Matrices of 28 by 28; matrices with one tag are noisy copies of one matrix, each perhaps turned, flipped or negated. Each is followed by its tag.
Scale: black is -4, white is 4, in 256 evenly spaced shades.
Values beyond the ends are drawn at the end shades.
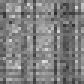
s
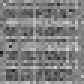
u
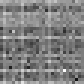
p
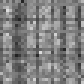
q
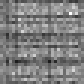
u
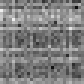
s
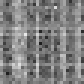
q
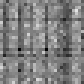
q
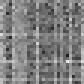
p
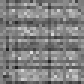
u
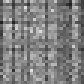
p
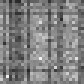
s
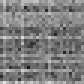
p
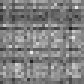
s
